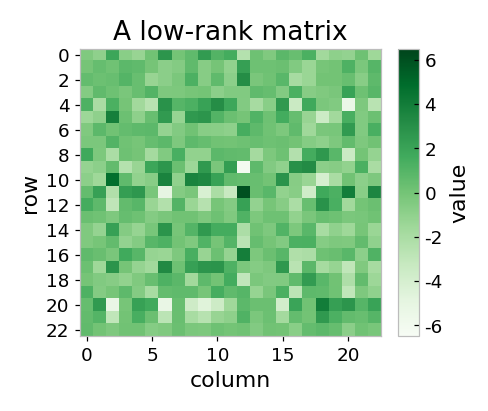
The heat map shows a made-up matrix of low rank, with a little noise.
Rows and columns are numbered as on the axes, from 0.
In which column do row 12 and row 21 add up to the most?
18
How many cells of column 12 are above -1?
18
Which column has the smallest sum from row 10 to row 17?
16
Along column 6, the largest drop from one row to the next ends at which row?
11
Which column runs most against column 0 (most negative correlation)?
13
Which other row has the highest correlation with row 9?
15
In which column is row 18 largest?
17
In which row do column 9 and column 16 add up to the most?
9
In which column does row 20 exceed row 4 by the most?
20
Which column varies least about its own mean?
14
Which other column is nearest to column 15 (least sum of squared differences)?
10
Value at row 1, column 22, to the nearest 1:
1
